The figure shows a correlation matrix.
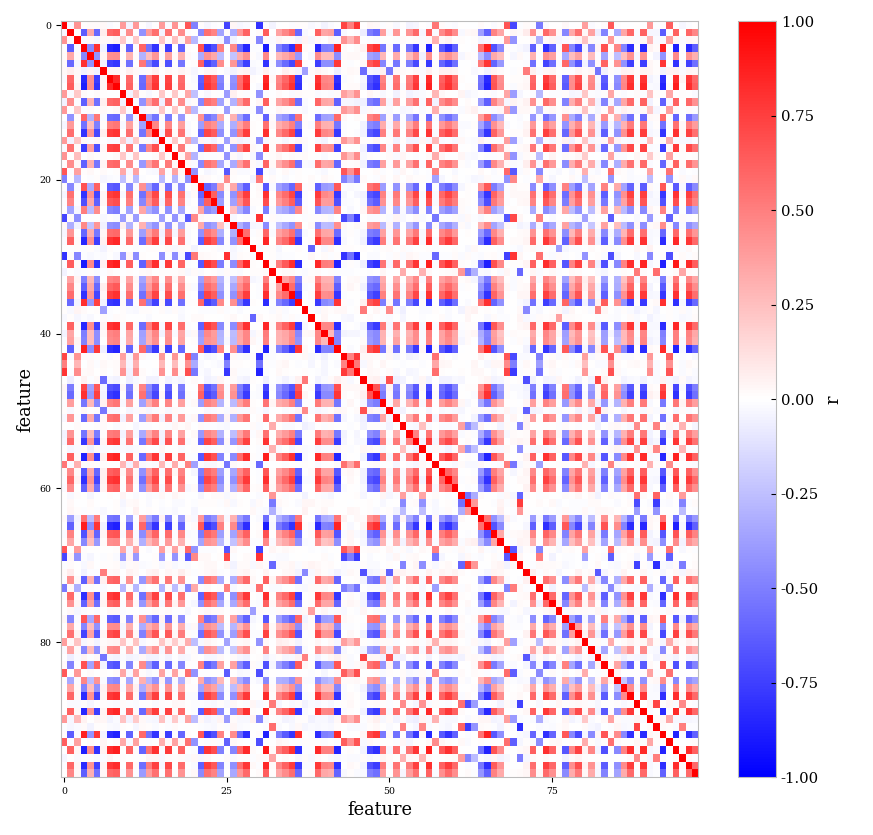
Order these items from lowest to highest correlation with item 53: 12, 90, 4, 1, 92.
92, 12, 90, 4, 1
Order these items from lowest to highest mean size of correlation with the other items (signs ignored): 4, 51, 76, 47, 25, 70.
76, 70, 25, 4, 51, 47
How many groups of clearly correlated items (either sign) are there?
5
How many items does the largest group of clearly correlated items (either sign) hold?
58
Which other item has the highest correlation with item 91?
88
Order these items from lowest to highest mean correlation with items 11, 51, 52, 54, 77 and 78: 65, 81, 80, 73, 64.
65, 64, 73, 80, 81
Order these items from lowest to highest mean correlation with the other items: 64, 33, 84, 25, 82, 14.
64, 25, 82, 84, 33, 14
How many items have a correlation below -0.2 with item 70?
7
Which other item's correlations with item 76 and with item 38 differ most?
29
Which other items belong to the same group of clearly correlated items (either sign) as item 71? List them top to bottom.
6, 37, 46, 50, 82
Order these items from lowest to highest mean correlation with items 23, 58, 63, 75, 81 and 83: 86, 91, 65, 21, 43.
65, 21, 91, 43, 86
